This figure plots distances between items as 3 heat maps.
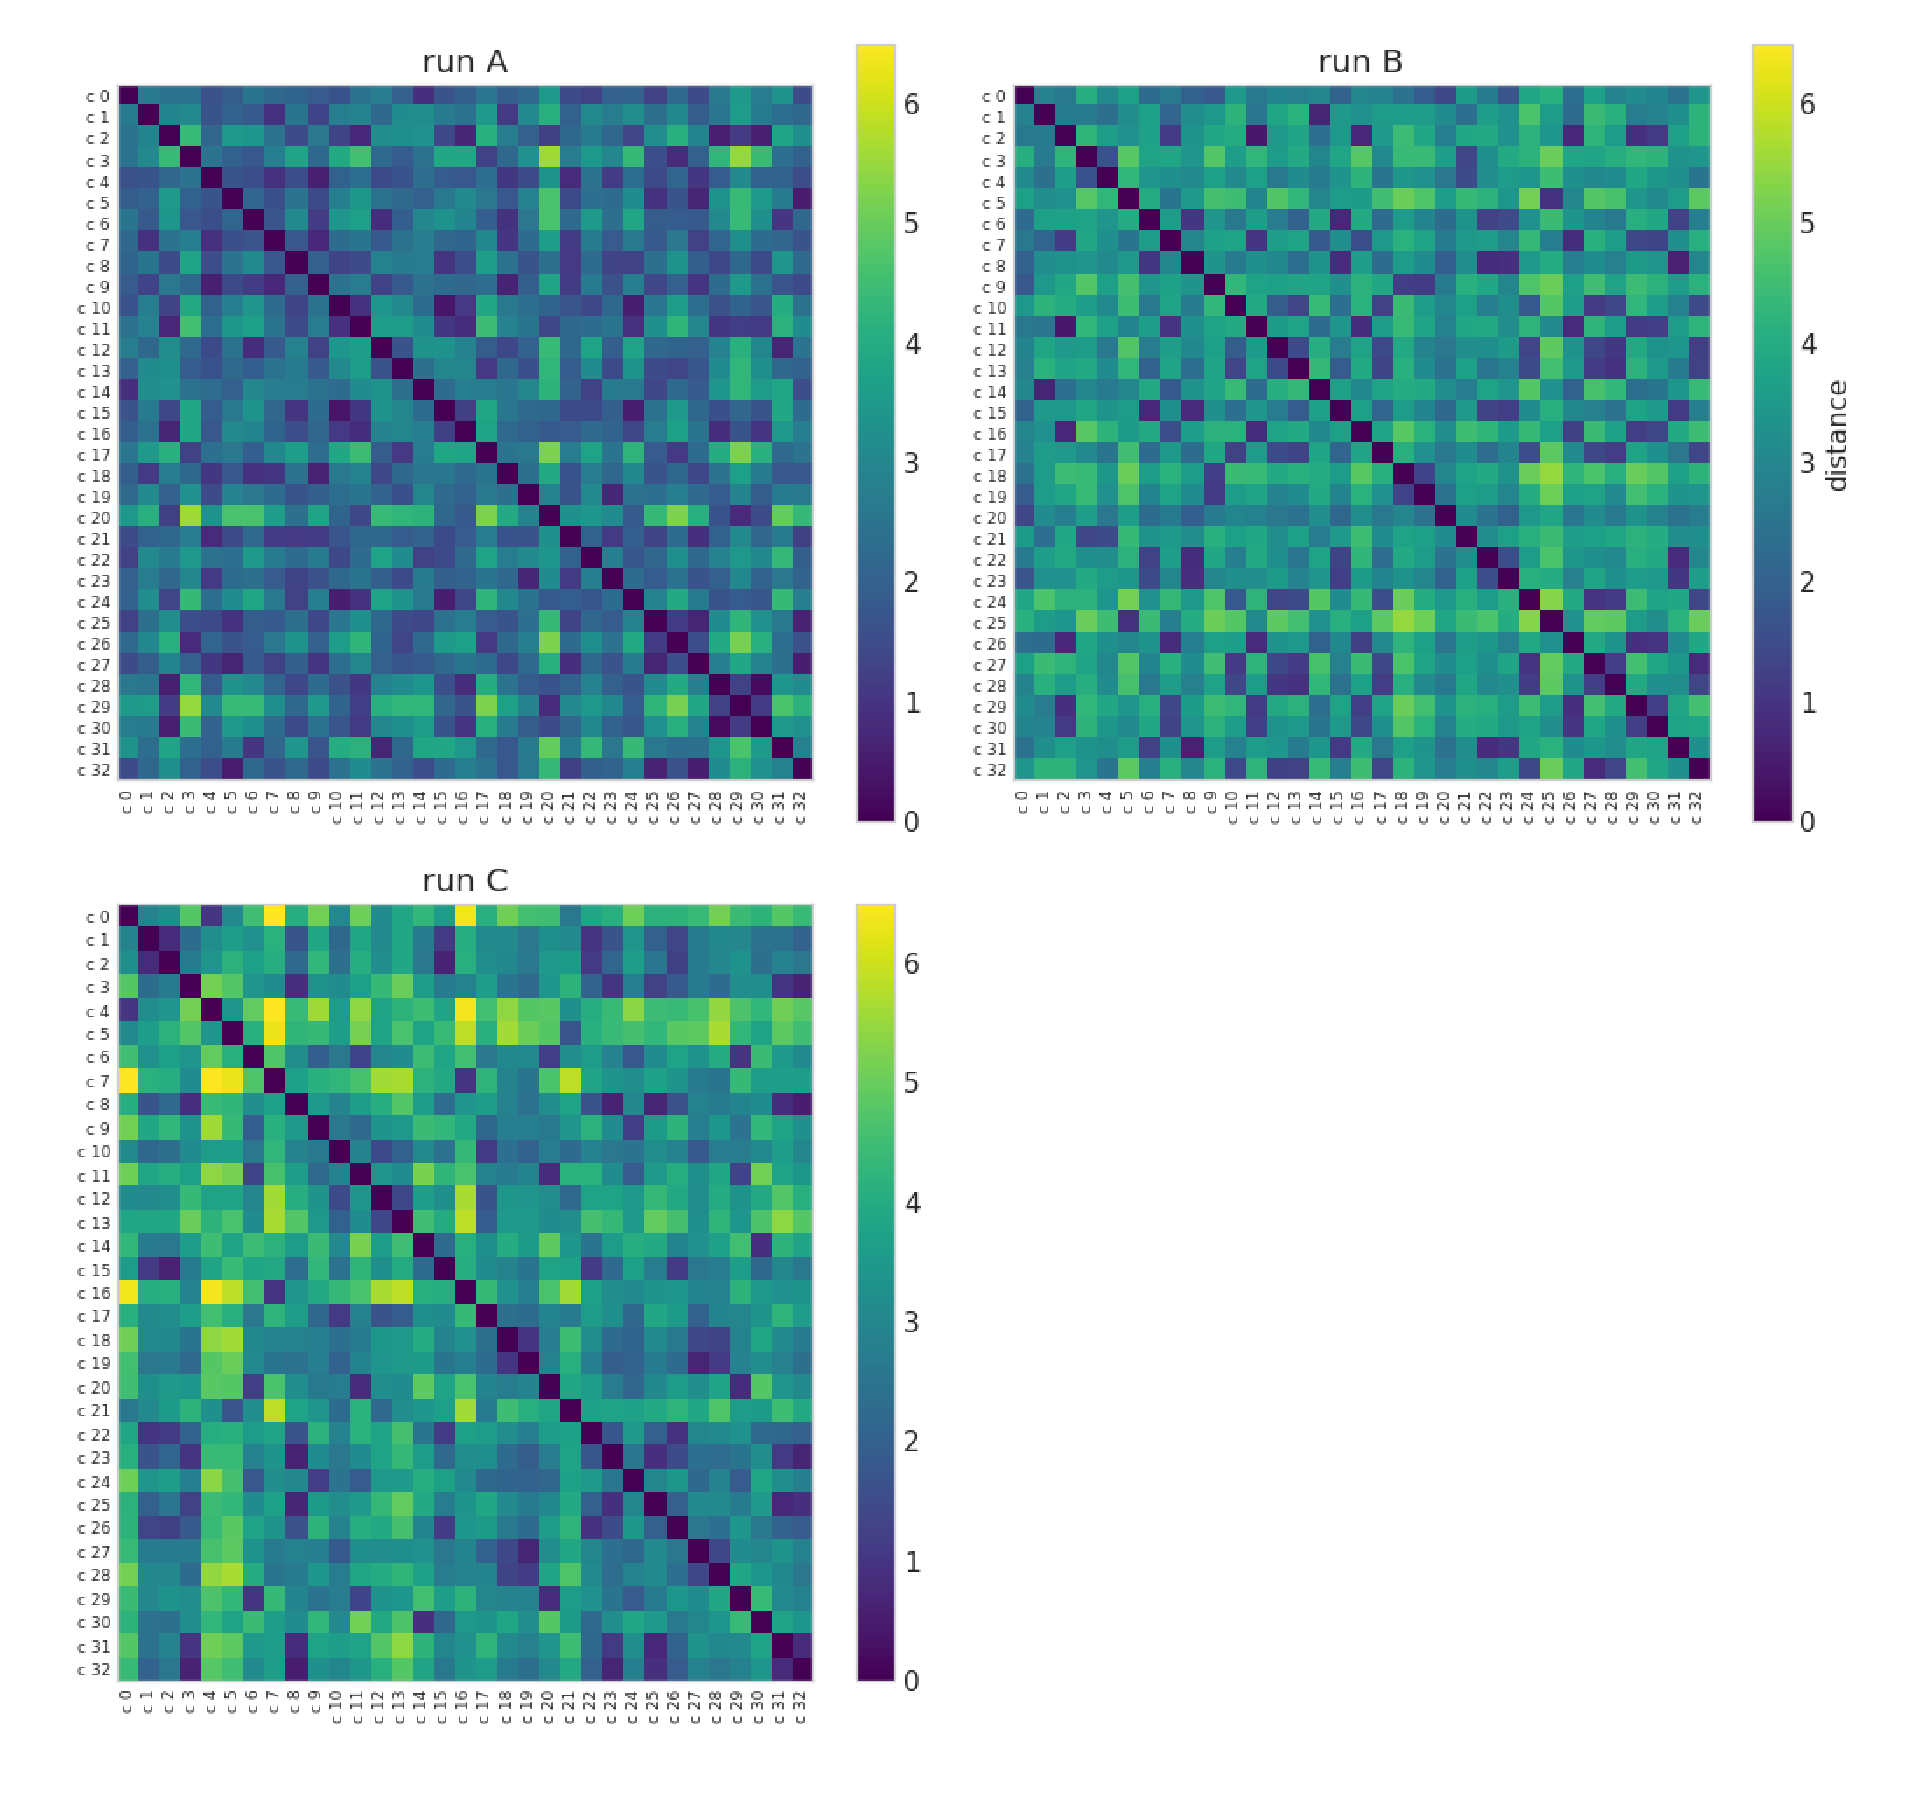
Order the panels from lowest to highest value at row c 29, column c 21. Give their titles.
run A, run C, run B
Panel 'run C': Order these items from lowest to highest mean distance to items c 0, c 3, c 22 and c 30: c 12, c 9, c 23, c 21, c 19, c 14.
c 23, c 14, c 19, c 21, c 12, c 9
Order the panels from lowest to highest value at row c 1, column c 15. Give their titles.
run C, run A, run B
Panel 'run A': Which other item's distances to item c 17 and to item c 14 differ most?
c 22
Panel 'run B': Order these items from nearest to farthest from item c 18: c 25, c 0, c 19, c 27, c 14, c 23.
c 19, c 0, c 23, c 14, c 27, c 25
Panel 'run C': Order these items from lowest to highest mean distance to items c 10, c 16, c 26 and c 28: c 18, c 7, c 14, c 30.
c 18, c 7, c 30, c 14
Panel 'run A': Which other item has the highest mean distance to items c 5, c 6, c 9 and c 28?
c 20
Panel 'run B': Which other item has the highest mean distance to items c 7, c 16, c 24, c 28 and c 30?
c 18
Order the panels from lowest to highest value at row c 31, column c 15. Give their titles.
run B, run C, run A
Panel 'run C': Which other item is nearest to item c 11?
c 20
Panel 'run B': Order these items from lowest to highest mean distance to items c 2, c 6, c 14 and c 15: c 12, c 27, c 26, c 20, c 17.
c 26, c 20, c 17, c 12, c 27
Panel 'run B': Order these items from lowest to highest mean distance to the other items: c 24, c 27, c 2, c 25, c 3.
c 2, c 27, c 24, c 3, c 25
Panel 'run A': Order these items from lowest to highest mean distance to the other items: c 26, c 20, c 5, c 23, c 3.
c 23, c 5, c 26, c 3, c 20
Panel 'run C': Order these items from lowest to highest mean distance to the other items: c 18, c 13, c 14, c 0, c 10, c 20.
c 10, c 18, c 20, c 14, c 13, c 0
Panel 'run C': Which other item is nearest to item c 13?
c 12
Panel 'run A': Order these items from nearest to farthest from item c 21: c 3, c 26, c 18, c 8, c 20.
c 8, c 18, c 26, c 3, c 20
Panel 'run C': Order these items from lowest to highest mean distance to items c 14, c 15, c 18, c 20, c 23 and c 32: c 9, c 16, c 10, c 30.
c 10, c 30, c 9, c 16
